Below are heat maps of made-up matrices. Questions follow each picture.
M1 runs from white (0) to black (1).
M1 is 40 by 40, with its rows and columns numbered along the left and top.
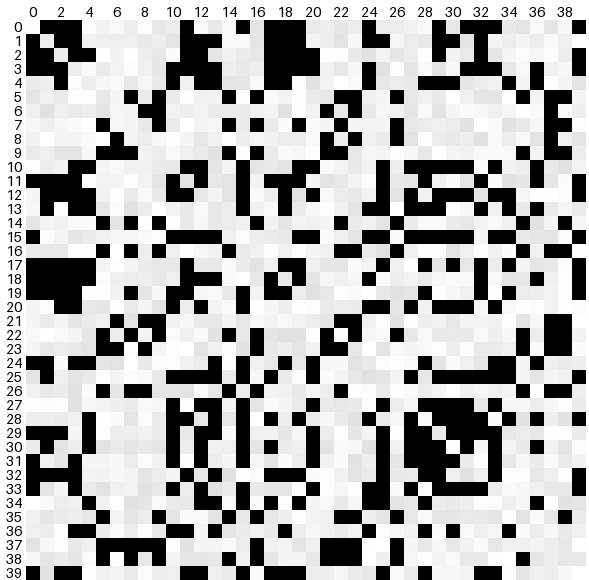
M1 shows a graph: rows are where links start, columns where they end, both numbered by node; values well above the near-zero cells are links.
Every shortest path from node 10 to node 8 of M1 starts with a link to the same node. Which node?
node 19
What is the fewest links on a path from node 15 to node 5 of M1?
3
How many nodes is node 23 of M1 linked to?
9
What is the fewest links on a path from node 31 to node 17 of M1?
2
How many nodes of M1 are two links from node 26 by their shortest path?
5
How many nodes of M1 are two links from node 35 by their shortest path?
5
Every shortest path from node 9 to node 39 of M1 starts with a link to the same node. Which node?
node 7
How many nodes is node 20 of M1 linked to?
12
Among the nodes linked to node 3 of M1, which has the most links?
node 12
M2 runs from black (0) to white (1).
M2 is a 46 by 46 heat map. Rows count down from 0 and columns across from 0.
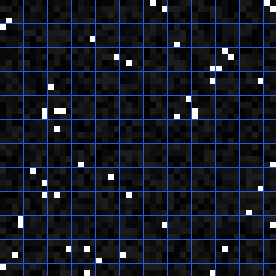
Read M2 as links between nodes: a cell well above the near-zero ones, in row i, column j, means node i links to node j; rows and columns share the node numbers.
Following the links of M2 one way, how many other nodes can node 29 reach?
8
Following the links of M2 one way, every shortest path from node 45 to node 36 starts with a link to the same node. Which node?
node 35
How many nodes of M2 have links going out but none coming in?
5
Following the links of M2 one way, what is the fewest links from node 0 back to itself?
2
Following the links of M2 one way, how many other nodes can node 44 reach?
2
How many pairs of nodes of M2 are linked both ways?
1
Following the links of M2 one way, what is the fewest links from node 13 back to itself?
5
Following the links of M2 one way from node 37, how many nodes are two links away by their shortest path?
4
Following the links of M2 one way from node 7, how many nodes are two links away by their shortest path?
1
